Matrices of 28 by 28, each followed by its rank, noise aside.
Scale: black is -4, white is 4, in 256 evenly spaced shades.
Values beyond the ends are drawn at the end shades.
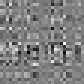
three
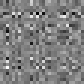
three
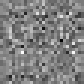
four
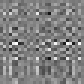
two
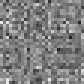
six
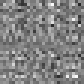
four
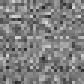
six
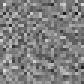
six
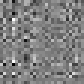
three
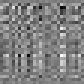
two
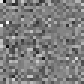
six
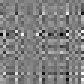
two
